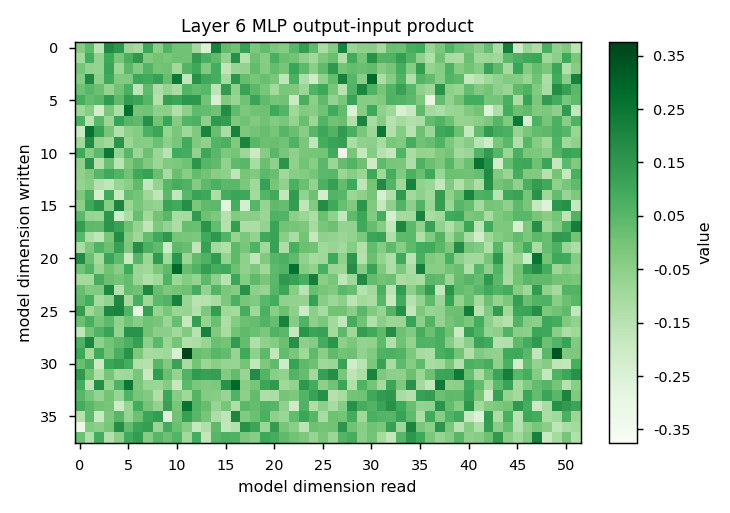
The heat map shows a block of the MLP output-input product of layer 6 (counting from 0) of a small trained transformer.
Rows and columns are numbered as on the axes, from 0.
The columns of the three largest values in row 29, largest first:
11, 49, 5
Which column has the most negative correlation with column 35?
19
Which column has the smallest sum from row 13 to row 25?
32
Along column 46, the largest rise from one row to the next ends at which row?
21
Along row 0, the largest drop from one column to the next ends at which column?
45
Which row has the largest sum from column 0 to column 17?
3
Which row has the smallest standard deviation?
2
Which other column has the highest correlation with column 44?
27
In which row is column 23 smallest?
25
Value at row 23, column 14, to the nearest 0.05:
0.05
